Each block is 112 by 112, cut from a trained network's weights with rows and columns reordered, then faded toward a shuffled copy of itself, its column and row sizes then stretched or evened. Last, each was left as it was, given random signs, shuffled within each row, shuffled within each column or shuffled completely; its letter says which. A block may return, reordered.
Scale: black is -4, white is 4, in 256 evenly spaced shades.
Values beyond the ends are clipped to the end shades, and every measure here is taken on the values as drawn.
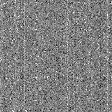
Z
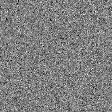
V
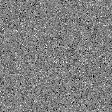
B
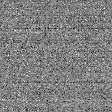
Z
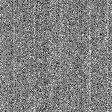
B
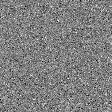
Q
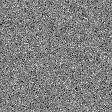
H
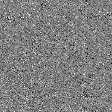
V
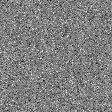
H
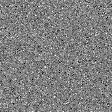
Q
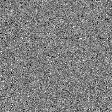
V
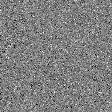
B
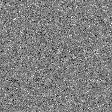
Q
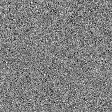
Q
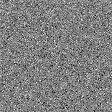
H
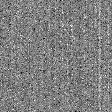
B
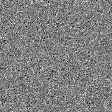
Q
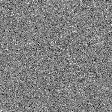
Q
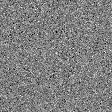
H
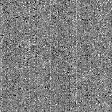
Z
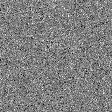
H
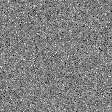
H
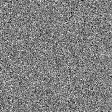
B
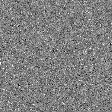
Q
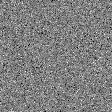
H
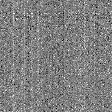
Z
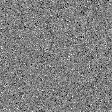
B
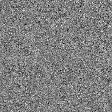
V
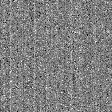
B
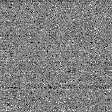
Z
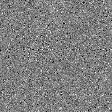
V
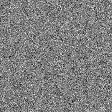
B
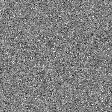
H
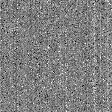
B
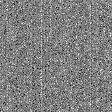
B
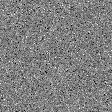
H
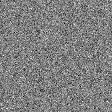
Q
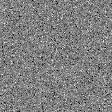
B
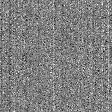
B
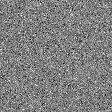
H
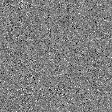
V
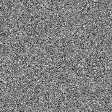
V
